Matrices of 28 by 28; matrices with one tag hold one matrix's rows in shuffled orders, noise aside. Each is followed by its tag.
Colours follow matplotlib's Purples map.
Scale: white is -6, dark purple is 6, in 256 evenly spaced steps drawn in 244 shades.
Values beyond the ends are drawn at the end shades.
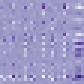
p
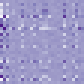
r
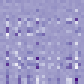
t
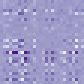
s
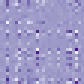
t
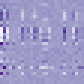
r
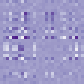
s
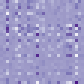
t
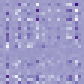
t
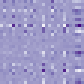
p
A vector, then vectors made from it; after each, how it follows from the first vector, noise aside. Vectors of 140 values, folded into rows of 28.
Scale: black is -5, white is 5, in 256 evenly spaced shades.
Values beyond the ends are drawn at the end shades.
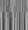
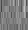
reversed, negated, partly zeroed.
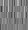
reversed, negated, partly zeroed.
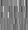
reversed, negated, partly zeroed.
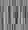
wrapped around.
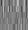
reversed, negated, partly zeroed.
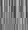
reversed, negated.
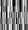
wrapped around, scaled up.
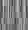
reversed, negated.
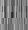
wrapped around.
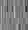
wrapped around, partly zeroed.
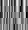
reversed, negated, scaled up.
